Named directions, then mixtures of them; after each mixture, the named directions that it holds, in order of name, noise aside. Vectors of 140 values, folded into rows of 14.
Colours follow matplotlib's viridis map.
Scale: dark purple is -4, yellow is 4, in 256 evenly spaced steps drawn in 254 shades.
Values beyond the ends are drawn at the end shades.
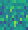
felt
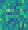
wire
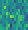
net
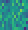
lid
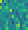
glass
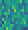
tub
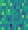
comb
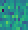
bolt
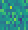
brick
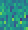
felt.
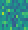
felt, lid, wire.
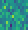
bolt, brick, net.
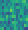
felt, lid, wire.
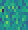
bolt, tub.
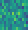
brick, lid, net.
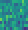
felt, lid, wire.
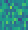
brick, lid.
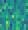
bolt, brick, net.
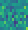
felt.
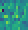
bolt.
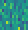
bolt, brick, comb.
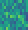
net, tub.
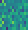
glass, tub.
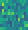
bolt, comb, net.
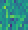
bolt, net, wire.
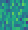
brick, lid.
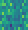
comb.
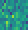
bolt, brick, net.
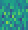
brick, tub.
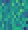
lid.
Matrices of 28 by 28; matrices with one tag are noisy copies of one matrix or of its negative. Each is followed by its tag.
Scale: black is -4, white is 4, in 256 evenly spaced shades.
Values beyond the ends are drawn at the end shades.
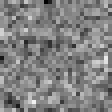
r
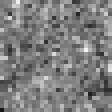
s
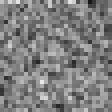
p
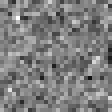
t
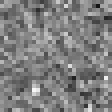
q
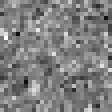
q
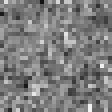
q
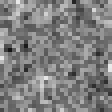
s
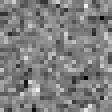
q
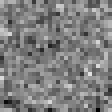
r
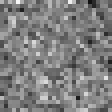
p
